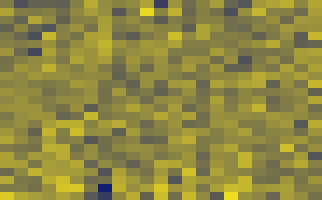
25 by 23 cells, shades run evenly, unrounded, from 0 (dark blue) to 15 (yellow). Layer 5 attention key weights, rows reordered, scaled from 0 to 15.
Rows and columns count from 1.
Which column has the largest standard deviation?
8
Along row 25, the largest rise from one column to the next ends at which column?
17
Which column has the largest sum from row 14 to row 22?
4
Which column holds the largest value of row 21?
18
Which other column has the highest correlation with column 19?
11
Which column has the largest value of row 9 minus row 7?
3
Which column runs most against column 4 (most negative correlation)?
19
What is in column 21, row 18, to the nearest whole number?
9
